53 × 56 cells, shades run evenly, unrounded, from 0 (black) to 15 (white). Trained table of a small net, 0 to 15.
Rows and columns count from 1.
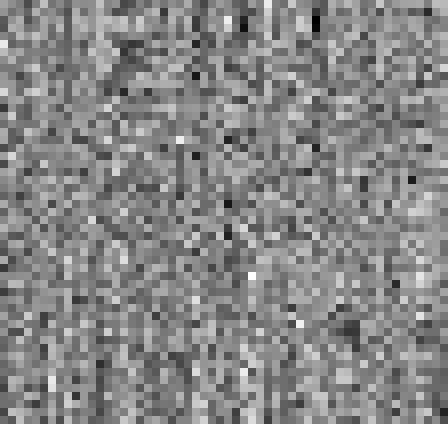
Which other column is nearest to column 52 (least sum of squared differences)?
28
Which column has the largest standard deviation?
25
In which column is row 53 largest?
32
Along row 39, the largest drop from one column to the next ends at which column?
43
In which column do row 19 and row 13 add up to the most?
39
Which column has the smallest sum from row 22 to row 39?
29
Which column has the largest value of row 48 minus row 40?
7
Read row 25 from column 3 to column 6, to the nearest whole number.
4 6 8 11
